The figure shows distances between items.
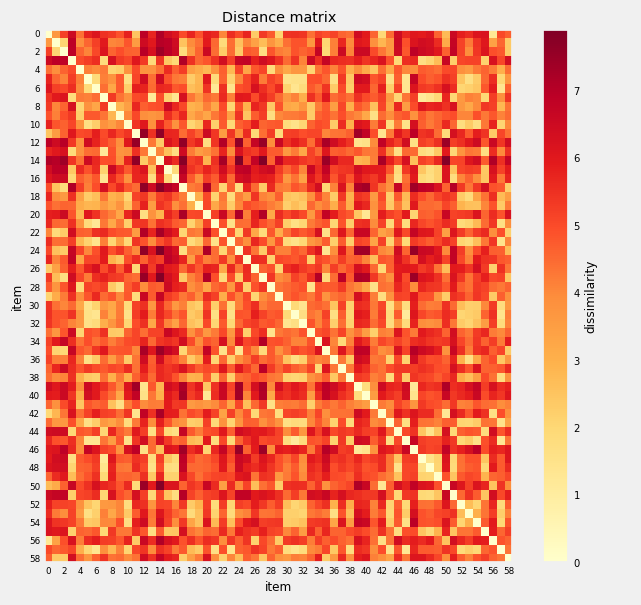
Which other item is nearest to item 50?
42
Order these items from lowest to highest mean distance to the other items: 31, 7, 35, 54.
31, 7, 54, 35
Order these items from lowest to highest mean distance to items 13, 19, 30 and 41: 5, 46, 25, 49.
5, 49, 25, 46
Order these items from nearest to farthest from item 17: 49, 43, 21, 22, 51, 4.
22, 43, 21, 4, 49, 51
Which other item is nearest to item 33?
28
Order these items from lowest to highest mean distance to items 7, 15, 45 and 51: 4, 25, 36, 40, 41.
36, 4, 41, 40, 25
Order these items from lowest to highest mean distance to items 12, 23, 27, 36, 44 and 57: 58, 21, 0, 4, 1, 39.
21, 4, 58, 1, 39, 0
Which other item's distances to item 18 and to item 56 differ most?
0
